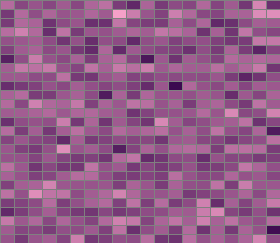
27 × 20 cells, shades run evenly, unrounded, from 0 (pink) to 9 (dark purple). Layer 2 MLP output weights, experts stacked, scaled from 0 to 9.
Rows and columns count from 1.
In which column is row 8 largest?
20
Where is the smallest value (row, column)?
2, 9
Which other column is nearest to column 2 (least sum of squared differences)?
13
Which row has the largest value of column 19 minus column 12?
14
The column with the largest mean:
11
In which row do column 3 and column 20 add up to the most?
26
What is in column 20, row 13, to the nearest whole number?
2
